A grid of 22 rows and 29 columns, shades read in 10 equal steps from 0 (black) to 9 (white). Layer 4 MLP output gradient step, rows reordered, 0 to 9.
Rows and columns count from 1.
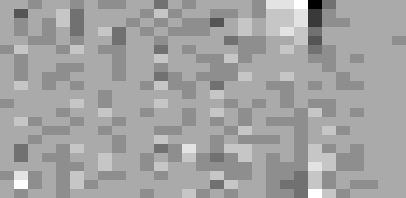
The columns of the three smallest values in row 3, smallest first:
23, 16, 6
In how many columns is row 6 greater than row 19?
11
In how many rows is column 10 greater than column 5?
11
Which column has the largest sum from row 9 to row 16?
2
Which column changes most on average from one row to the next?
12
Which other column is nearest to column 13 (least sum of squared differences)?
4
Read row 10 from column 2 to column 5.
7 6 5 6
